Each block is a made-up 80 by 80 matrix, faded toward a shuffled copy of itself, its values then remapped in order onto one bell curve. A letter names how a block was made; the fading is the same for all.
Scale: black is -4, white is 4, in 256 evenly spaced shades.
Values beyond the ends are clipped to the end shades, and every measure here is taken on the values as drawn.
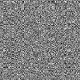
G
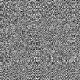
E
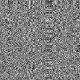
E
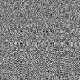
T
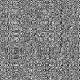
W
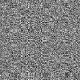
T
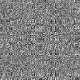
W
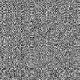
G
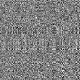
G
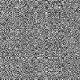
G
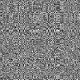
W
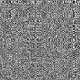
G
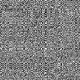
W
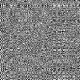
W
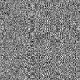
E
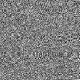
T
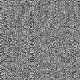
G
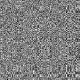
E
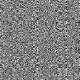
E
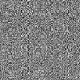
E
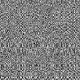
W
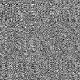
T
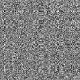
G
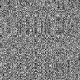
T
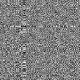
W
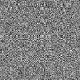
T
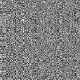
G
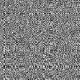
W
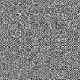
W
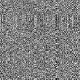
E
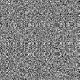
T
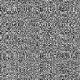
G
